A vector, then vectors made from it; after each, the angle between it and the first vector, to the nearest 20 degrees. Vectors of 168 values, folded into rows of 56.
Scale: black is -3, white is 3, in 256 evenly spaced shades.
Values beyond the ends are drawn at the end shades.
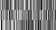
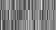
160 degrees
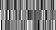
60 degrees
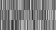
140 degrees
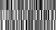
60 degrees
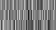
40 degrees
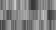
100 degrees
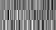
100 degrees
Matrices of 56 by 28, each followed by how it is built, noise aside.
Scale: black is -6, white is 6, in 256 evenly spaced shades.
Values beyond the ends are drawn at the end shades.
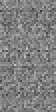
repeating columns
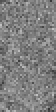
smooth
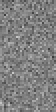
noise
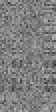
blocks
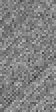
Hankel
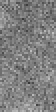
smooth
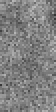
smooth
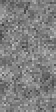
smooth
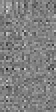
low rank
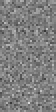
repeating columns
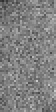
smooth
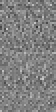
repeating columns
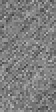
Hankel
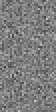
repeating rows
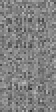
blocks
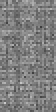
blocks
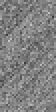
Hankel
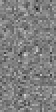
low rank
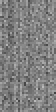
blocks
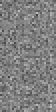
repeating rows
